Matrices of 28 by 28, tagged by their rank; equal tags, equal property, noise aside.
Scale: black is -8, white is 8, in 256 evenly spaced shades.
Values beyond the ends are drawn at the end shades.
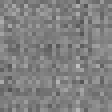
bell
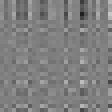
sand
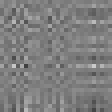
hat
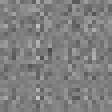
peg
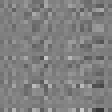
hat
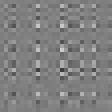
sand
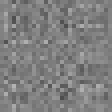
bell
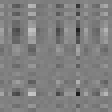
sand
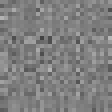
peg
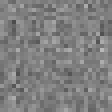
bell
